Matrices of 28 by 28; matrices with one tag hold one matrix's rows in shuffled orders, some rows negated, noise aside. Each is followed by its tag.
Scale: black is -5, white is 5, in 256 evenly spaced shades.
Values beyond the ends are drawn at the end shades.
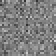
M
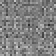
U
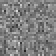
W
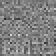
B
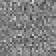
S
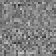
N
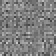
U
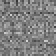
B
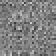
S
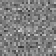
N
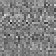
B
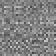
B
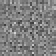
S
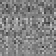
U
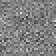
M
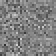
W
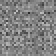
U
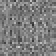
S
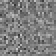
W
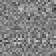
N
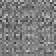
U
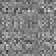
U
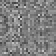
W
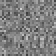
M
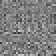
N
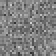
S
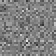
M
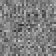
N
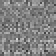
B
